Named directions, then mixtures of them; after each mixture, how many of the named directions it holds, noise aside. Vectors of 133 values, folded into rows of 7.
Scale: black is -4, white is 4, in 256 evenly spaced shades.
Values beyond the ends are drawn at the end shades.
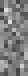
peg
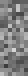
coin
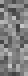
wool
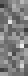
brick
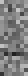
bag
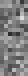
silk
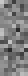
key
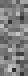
one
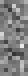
three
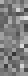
four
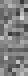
one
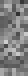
four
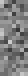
one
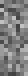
one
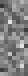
one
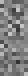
three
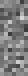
one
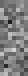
four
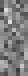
one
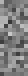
four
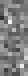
four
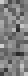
four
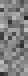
three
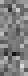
three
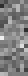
two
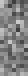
three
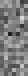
one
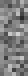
one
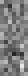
four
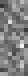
one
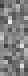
three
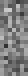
two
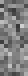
one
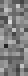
three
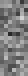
one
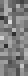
three
